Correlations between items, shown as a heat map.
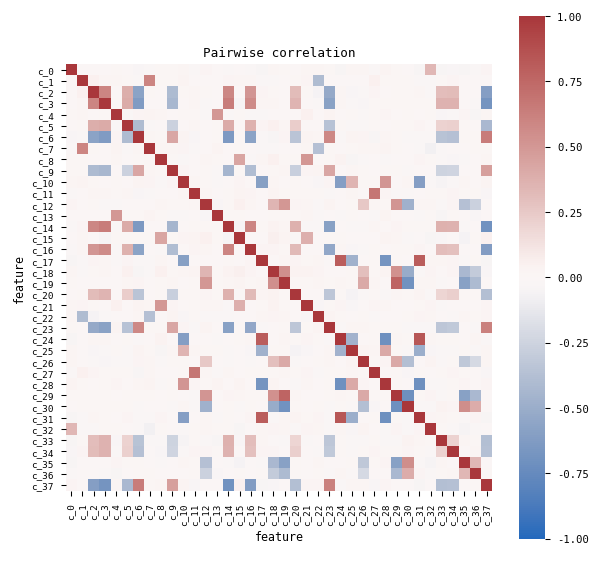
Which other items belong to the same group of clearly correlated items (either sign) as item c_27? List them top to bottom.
c_11
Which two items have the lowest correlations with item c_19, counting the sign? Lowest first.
c_30, c_35
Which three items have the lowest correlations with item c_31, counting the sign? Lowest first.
c_28, c_10, c_25
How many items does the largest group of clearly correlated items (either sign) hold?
12
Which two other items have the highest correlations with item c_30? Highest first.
c_35, c_36
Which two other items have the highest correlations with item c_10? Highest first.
c_28, c_25
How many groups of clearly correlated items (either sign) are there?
8
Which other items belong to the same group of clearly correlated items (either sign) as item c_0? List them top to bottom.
c_32
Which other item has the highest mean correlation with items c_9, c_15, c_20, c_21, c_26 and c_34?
c_8
